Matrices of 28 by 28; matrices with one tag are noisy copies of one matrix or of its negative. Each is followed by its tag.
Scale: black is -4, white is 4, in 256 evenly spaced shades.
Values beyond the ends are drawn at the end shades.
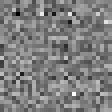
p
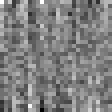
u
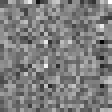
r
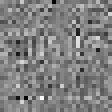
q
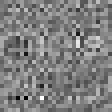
q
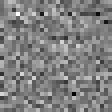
p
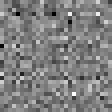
p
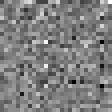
r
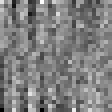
u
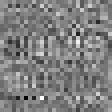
q
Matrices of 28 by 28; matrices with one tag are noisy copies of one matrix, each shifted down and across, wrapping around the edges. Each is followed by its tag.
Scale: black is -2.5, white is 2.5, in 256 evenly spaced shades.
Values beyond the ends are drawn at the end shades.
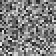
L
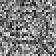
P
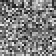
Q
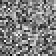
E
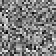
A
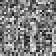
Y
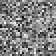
E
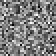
L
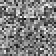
Q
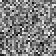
L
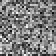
Q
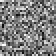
P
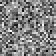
L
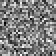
P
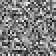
P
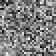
E
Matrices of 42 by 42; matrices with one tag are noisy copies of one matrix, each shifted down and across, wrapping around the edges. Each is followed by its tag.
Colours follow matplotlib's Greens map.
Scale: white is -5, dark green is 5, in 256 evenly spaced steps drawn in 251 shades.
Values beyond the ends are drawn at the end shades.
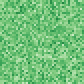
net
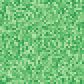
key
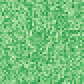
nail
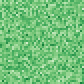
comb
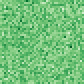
comb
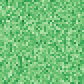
net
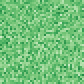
net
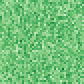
nail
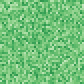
comb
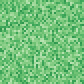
net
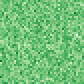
net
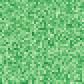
net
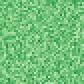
key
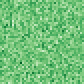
net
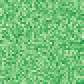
key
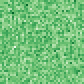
nail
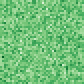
key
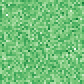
comb
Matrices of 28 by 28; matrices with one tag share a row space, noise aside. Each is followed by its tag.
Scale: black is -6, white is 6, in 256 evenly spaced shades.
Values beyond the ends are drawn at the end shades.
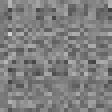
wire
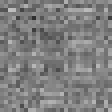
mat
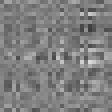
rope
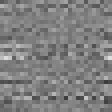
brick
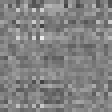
mat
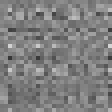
wire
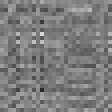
mat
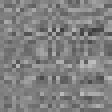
rope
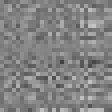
rope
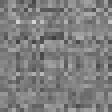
mat
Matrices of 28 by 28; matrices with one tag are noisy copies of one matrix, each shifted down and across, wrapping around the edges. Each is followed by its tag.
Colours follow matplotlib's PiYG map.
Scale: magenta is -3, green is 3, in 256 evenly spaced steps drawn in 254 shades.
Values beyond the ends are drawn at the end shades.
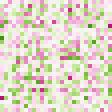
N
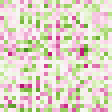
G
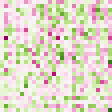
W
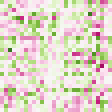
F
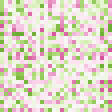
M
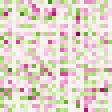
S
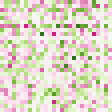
M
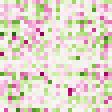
F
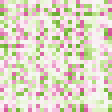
N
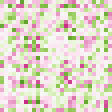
N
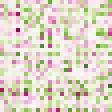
S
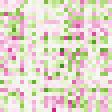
F
